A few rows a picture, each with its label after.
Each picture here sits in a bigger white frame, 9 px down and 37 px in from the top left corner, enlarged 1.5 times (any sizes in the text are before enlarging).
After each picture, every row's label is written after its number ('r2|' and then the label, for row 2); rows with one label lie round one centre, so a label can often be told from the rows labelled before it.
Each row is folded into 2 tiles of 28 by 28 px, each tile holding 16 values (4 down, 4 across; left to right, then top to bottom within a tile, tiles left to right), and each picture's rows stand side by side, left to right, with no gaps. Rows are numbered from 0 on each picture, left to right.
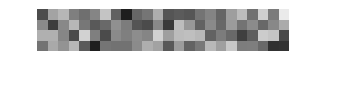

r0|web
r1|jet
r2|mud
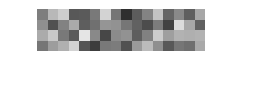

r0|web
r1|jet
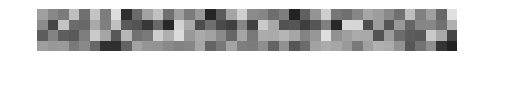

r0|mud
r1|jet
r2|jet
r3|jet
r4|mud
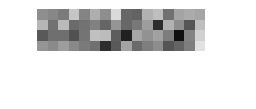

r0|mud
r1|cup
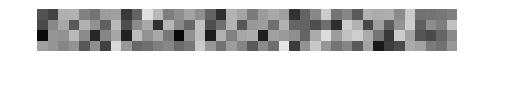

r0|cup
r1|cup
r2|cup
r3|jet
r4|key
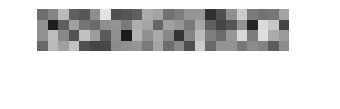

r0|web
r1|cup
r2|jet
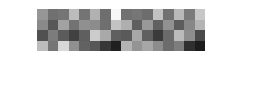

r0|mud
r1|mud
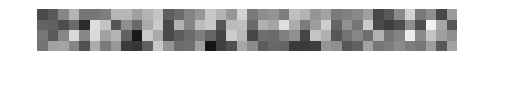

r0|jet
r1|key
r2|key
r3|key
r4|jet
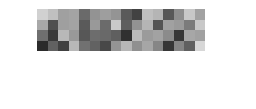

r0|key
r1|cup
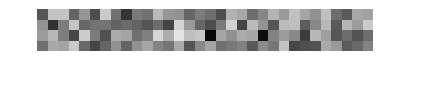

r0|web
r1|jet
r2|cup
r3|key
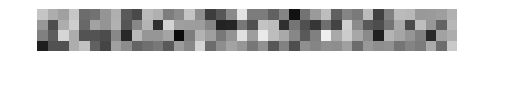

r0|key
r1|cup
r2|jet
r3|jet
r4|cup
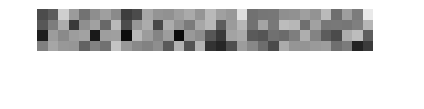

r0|cup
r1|cup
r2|key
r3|mud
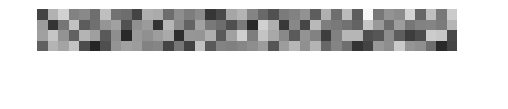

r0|web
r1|cup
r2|jet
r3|mud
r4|mud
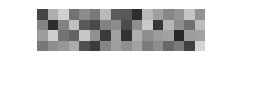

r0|web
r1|cup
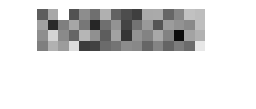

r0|web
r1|cup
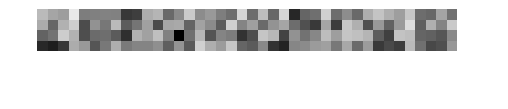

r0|key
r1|cup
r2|mud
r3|jet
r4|key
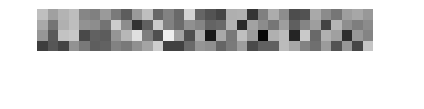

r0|key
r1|web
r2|cup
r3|cup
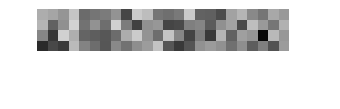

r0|key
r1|web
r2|cup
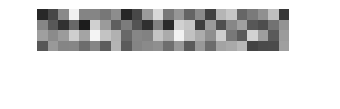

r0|jet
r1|jet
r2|web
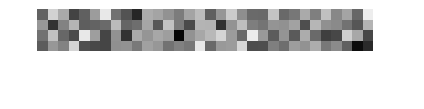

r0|web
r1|cup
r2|web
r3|mud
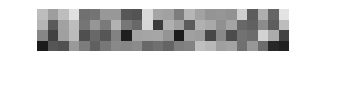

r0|key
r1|cup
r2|mud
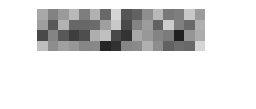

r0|mud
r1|cup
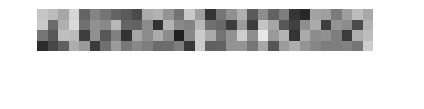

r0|key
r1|cup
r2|jet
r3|cup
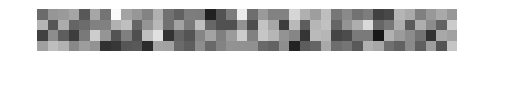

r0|mud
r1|key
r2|jet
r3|key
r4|cup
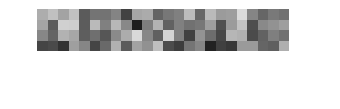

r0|key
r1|web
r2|key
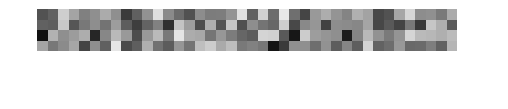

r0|cup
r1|jet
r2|mud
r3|cup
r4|jet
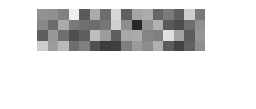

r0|mud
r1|web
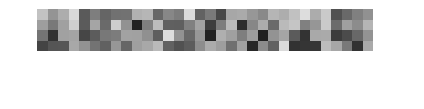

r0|key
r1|web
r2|cup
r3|key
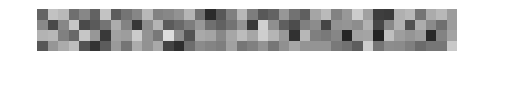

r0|web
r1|web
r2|jet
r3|cup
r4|cup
